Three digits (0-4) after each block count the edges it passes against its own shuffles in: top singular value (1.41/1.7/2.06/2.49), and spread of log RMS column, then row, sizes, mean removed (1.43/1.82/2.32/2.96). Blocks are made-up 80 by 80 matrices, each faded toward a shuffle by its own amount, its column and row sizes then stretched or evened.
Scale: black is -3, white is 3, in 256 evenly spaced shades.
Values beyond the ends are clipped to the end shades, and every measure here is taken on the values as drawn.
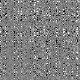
2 4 3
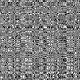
4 1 3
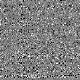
2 2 3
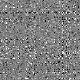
2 3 3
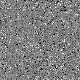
0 1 1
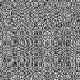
4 0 0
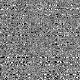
2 1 4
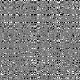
4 3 4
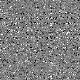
1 1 3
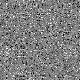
2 0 0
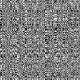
4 4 2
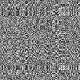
4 2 2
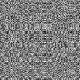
4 2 2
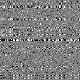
4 1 4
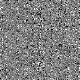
0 3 1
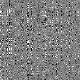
3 4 2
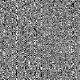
2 4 0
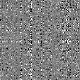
3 4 2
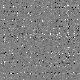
0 2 2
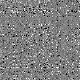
1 3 3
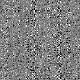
2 4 1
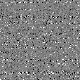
1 1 3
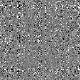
0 4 3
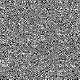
1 2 3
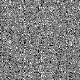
2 2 0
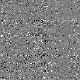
2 3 3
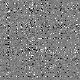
0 2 3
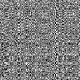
4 3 1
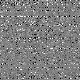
0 1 4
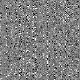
2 4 1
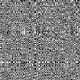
4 2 3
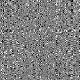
3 2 1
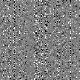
2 4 1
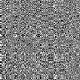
4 3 2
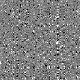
3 2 1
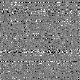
2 1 4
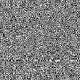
3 0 3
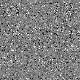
0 1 2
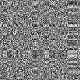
4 1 1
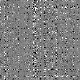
1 4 3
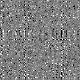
3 3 2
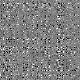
2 4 4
